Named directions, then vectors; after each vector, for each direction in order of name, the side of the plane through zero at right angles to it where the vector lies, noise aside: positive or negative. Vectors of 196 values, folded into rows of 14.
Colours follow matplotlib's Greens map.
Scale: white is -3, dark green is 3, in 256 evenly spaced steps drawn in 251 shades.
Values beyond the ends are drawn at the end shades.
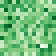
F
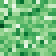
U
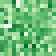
negative, negative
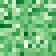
positive, positive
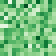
negative, negative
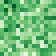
positive, negative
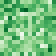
positive, negative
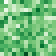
negative, positive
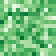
negative, positive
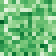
negative, positive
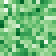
negative, positive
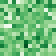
negative, negative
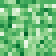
positive, positive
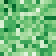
positive, negative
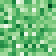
negative, negative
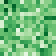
positive, negative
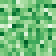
negative, negative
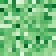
negative, negative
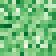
positive, positive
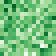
positive, negative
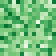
positive, positive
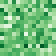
negative, negative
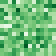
negative, negative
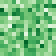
negative, negative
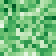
positive, negative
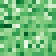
positive, positive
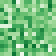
negative, negative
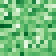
positive, positive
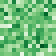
negative, negative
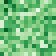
positive, negative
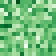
positive, positive
